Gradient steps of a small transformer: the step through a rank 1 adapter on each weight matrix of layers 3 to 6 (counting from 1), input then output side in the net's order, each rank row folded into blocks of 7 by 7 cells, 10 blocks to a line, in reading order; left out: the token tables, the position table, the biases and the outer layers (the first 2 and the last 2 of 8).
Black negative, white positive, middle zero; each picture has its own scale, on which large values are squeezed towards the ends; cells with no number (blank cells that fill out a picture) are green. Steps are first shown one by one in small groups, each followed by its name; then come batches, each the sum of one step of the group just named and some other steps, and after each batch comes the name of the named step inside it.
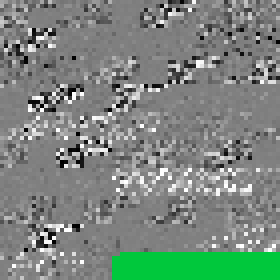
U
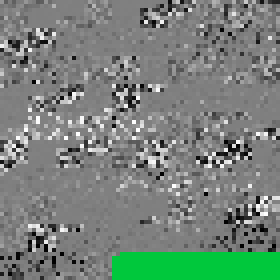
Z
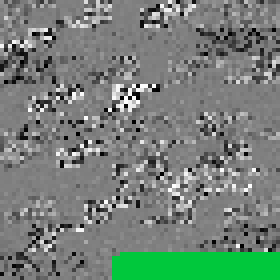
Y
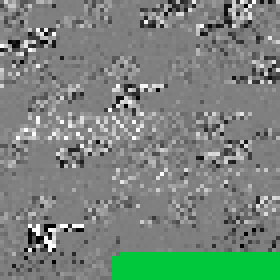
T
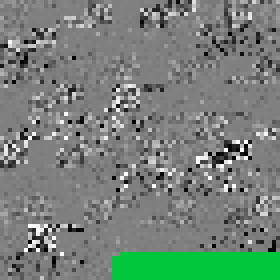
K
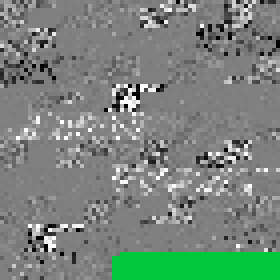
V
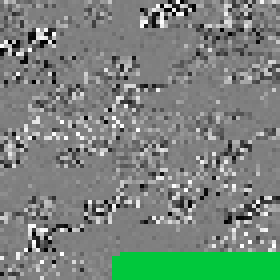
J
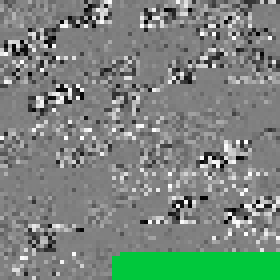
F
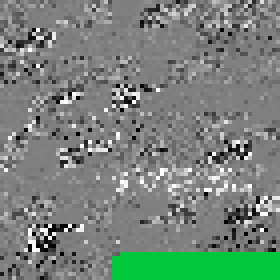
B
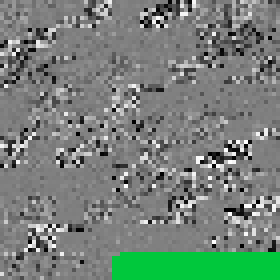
K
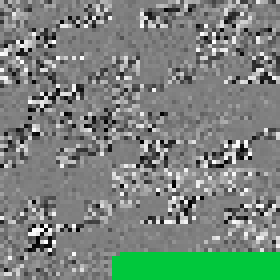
F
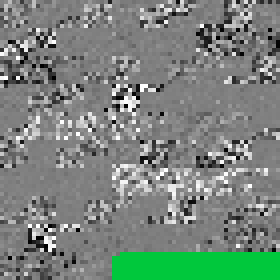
V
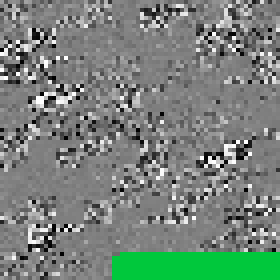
B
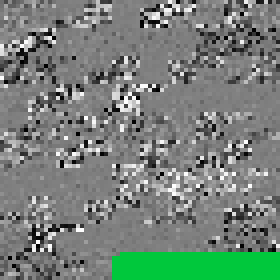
Y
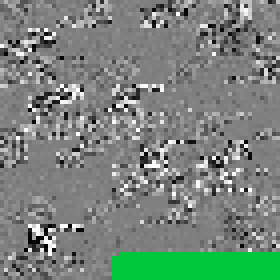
T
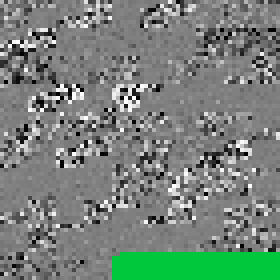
Y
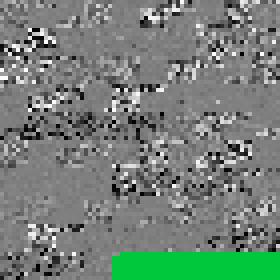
K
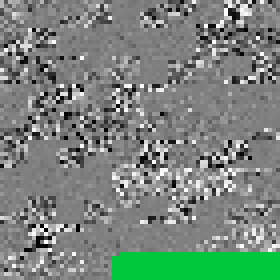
U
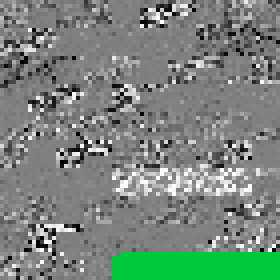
U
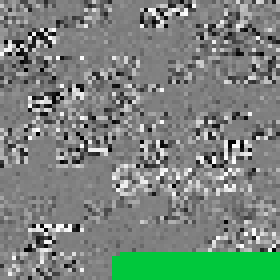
U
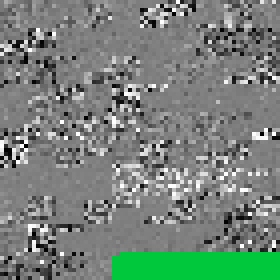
J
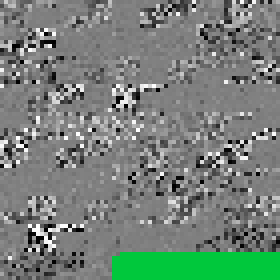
T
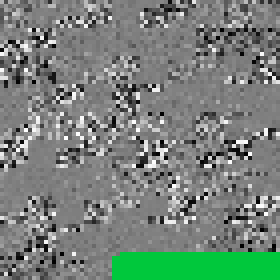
Z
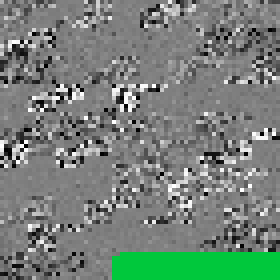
Y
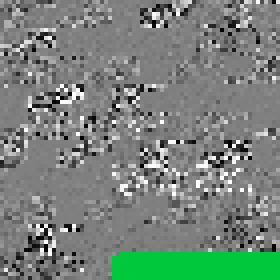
Z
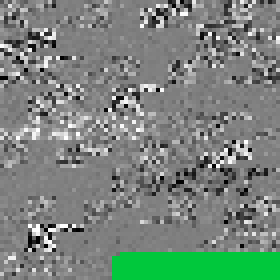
T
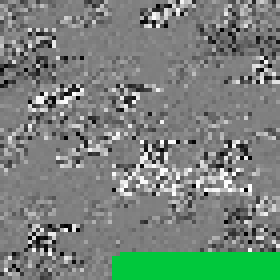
B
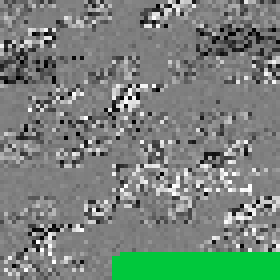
Y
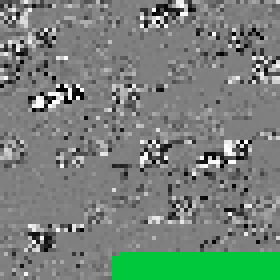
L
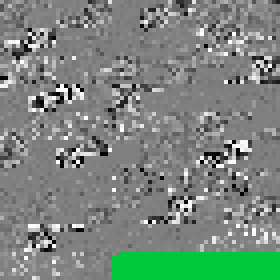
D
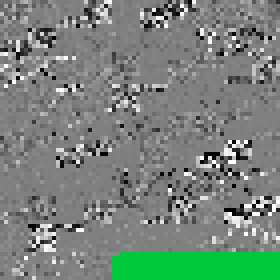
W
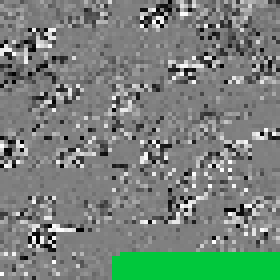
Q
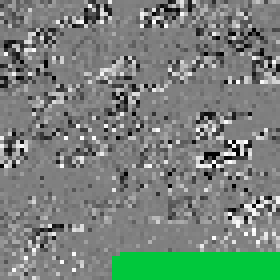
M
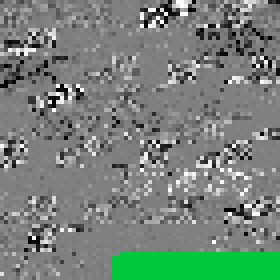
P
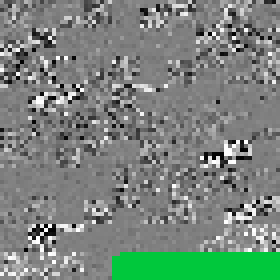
L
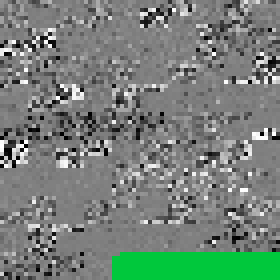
Q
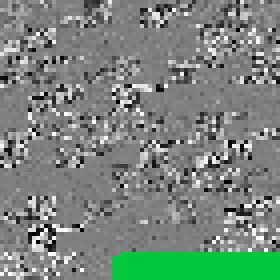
Q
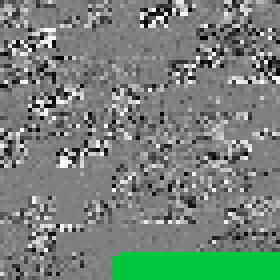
Q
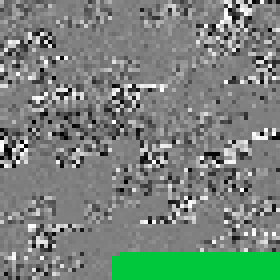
D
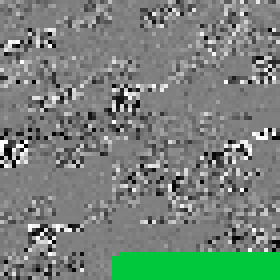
D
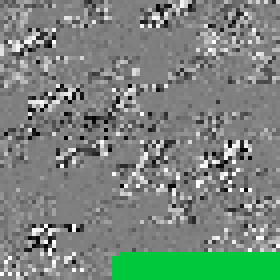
L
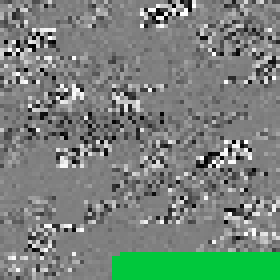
W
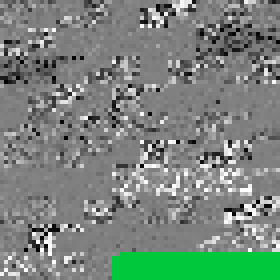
P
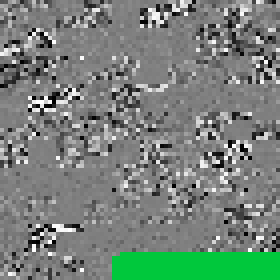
P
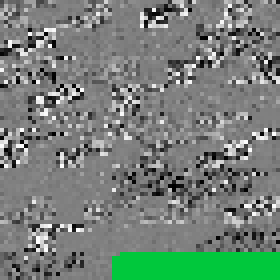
W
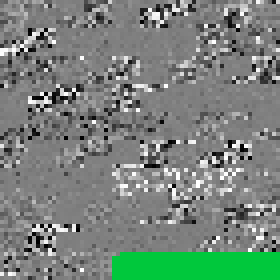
Q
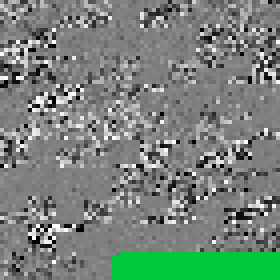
Q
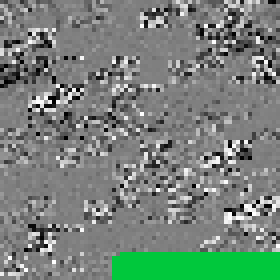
P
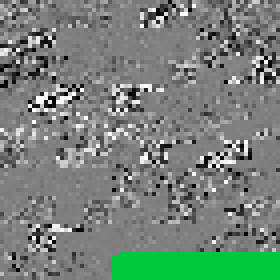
Q
